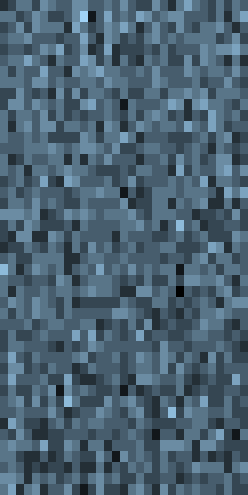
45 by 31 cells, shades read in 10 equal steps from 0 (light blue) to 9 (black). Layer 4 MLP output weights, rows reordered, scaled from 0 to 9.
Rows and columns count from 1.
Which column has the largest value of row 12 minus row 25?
13
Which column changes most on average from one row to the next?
18
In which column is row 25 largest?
23
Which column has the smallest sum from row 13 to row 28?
29
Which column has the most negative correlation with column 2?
28
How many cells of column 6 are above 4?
24
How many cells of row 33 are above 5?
8
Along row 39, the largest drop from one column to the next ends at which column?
2
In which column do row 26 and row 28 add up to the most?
10
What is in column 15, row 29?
3
